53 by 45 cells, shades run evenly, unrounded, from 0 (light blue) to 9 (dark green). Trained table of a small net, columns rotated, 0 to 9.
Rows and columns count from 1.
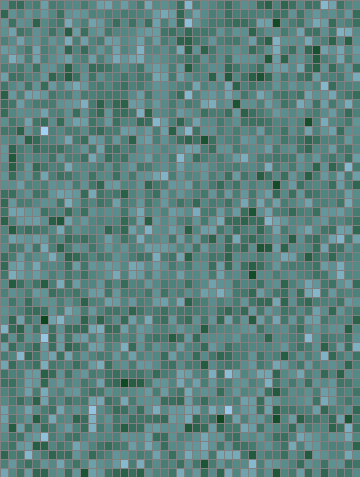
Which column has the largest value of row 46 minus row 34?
35
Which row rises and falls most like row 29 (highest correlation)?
8
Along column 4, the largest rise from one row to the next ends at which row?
52
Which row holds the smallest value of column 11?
12
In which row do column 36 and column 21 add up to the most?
40
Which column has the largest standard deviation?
6
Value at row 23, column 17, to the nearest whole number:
5
